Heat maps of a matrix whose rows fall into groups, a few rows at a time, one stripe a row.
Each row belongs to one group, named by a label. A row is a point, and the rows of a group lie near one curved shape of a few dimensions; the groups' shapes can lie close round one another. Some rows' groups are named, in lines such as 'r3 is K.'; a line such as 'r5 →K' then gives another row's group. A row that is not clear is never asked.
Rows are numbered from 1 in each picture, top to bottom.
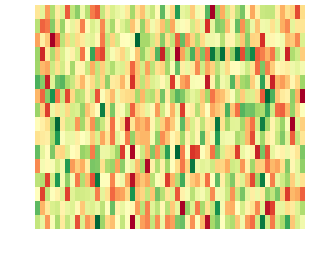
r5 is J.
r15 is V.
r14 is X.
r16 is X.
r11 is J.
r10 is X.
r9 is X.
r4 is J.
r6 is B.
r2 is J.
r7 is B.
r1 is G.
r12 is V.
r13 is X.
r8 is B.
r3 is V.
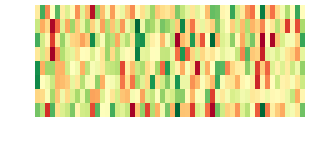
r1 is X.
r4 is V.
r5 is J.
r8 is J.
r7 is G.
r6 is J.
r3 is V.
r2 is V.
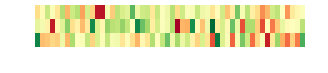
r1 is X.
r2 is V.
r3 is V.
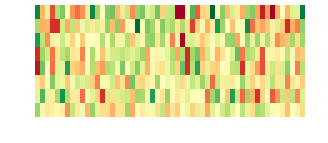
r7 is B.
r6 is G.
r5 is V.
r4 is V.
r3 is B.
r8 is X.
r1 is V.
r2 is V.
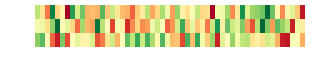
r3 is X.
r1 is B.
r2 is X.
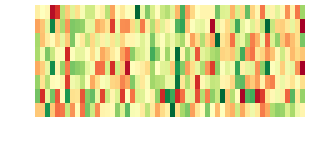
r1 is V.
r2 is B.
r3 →V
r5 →B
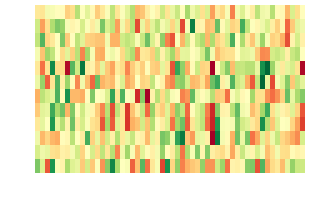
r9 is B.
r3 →X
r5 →B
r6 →X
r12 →J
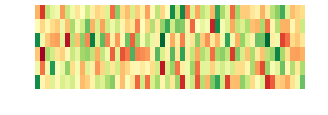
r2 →V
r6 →V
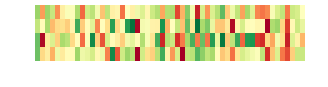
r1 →J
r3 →J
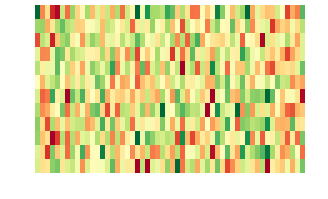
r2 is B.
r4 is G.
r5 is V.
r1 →V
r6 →X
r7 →B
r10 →V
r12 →V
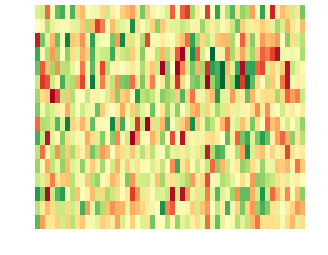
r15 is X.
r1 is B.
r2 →X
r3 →V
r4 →V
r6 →J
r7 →V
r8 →J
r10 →B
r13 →X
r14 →B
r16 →J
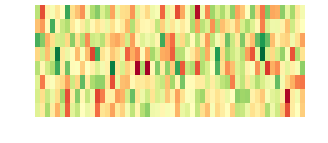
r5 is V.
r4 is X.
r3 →X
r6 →X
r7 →X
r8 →X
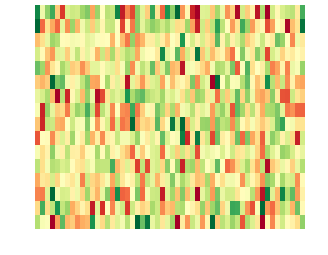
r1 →J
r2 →V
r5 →B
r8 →X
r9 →X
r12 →V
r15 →X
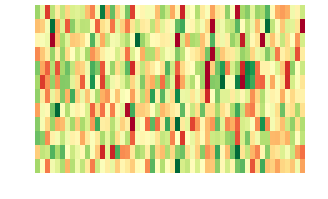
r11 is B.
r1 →B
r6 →J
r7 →J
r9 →J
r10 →B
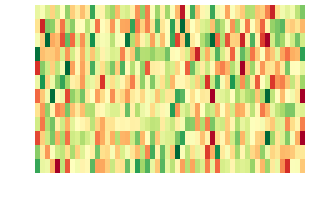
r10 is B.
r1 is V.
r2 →X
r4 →V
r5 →V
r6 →B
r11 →J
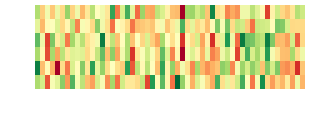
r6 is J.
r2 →X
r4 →B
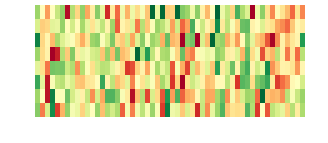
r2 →G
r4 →V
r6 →B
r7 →J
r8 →J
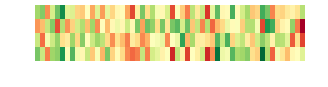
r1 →B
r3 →X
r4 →B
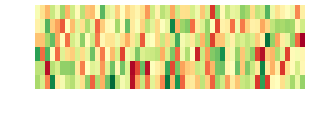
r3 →B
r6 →J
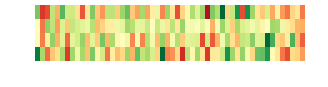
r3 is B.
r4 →X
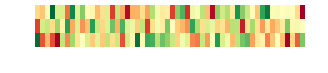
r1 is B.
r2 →V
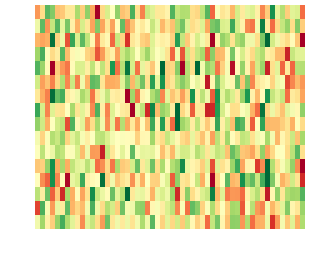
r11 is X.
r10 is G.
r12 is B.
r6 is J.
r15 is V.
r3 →B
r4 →X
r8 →J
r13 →B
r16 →B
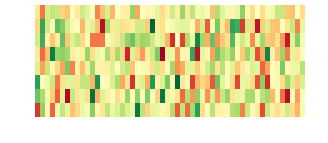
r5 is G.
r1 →X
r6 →J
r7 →X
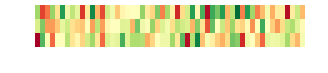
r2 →X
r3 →V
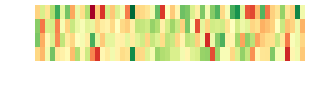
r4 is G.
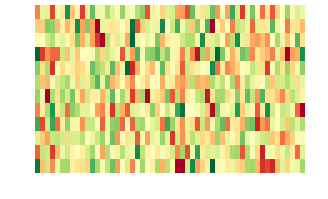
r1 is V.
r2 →G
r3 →X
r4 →V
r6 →G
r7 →J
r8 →B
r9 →J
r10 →G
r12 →V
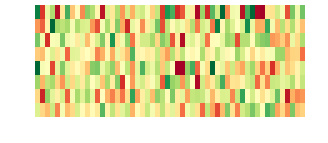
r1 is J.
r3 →B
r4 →X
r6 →J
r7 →X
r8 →B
